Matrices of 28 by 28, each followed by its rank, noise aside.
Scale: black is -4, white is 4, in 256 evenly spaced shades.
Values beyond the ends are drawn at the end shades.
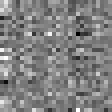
three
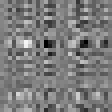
two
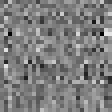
three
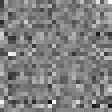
three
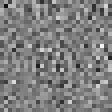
five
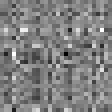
four
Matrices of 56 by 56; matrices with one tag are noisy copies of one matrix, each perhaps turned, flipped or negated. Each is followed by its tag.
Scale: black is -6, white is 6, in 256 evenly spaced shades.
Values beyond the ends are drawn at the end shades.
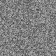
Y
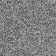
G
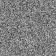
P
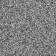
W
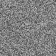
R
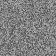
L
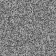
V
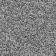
V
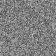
G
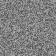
P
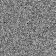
Y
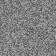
Y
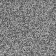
G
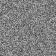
W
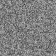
G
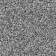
W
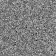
W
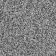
R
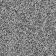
L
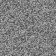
L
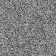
V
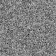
G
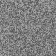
W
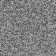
R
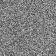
P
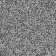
W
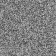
W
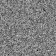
Y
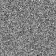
P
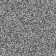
P
